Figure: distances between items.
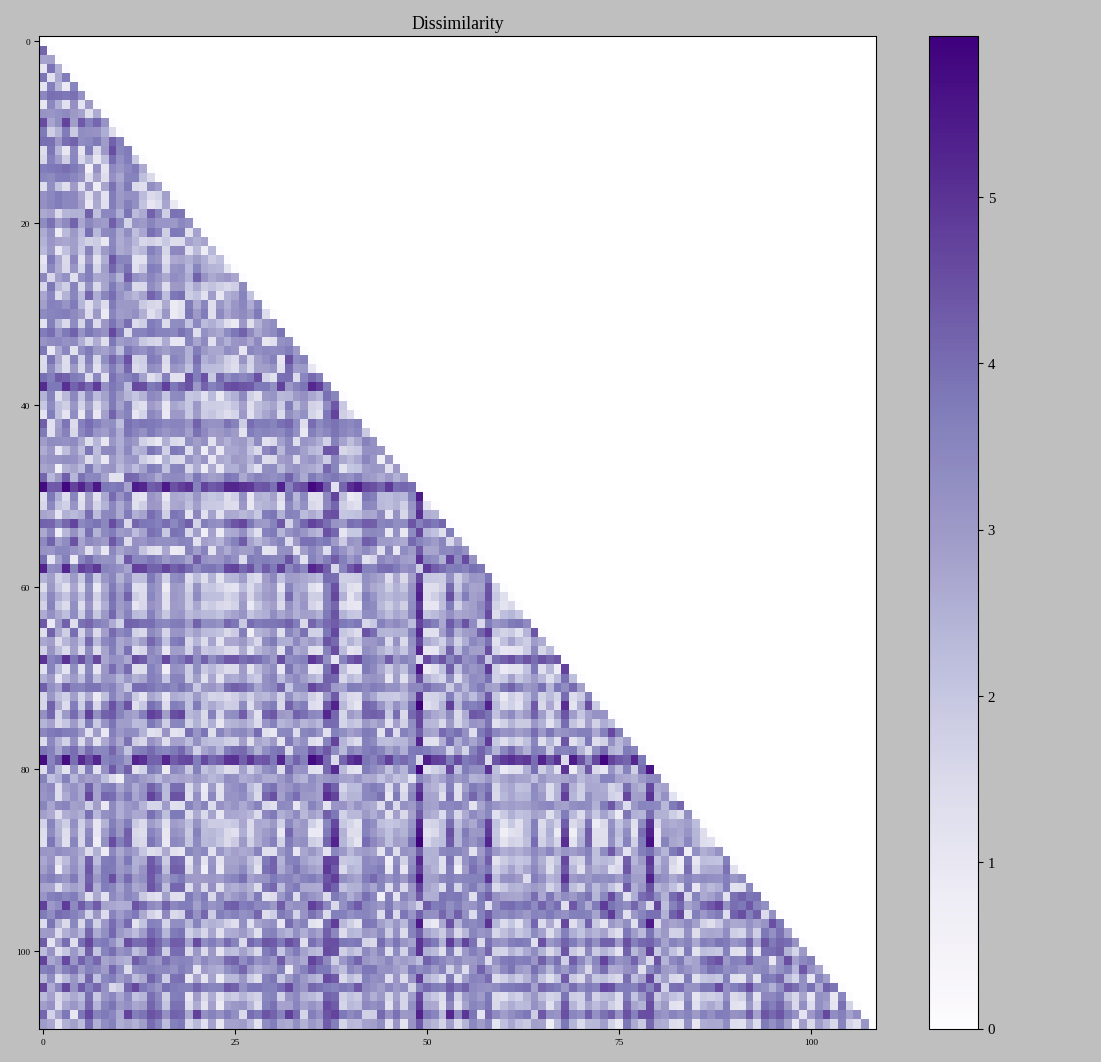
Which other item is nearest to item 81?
10
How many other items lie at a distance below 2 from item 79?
6
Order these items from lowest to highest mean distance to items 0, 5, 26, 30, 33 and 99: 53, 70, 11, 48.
70, 48, 11, 53
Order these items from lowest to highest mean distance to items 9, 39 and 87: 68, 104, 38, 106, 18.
106, 104, 18, 68, 38
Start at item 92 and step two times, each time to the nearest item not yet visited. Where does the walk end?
59
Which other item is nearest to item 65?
27
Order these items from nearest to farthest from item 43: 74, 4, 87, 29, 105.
4, 105, 87, 29, 74
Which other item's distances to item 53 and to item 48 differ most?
9
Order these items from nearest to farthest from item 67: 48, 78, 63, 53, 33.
63, 33, 48, 78, 53
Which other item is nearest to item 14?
6
